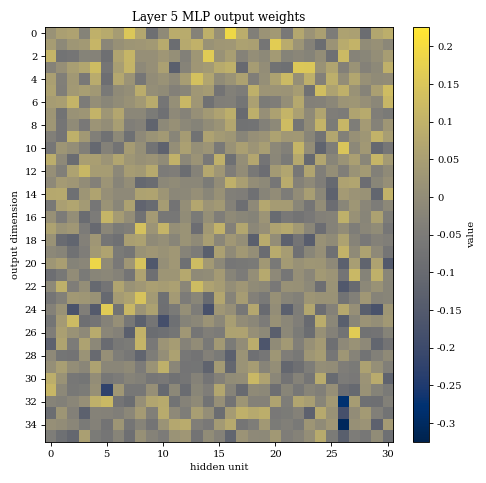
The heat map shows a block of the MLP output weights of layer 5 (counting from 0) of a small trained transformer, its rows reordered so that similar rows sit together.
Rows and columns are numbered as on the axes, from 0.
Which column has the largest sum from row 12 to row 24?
8
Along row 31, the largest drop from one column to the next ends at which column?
5
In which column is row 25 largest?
2
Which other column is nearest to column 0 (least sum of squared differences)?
6
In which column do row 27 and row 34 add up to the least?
26
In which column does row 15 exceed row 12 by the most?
19
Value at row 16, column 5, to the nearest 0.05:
0.1
